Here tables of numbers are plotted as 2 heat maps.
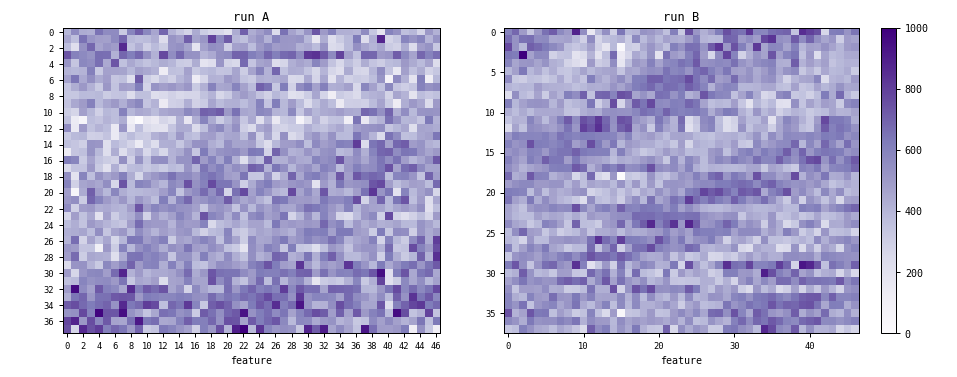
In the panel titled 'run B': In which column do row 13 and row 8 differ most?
26
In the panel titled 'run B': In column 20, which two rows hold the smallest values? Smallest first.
3, 30
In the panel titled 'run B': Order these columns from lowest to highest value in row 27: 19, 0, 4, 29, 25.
29, 4, 0, 25, 19
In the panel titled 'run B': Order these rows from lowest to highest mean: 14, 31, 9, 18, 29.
9, 18, 14, 31, 29
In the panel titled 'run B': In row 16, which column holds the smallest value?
21
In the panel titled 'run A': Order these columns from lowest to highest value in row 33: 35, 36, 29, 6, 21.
36, 21, 35, 6, 29
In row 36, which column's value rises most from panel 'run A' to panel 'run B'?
36
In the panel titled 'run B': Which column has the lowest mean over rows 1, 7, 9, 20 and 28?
12
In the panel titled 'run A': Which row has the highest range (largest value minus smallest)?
37
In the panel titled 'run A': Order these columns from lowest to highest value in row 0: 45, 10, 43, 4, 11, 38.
38, 43, 11, 45, 10, 4
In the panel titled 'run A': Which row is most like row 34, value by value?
33
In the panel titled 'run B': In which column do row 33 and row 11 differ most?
35
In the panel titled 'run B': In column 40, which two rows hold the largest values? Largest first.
29, 0
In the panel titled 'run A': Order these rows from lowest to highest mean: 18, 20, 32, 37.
20, 18, 37, 32
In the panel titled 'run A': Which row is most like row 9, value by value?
5
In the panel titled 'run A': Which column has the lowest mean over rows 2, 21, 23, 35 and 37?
43
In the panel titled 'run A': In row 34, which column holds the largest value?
29
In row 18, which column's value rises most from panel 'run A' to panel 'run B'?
3
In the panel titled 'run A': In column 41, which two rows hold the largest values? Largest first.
35, 32
